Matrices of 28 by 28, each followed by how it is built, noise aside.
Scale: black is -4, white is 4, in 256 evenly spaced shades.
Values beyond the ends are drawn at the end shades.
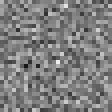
noise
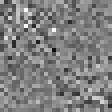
block diagonal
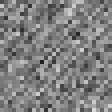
Hankel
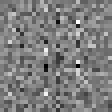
uneven columns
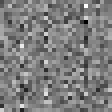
uneven columns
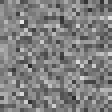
repeating rows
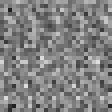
repeating columns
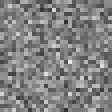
noise
